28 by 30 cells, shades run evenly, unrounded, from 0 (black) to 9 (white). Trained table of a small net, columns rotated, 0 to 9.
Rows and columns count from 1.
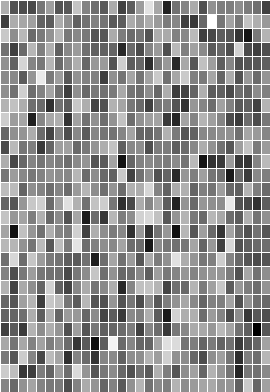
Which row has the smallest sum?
12
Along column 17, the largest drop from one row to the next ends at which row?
17
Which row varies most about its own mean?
15
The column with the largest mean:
9
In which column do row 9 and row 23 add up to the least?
19
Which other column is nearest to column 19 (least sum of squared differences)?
30
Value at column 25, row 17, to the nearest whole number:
2
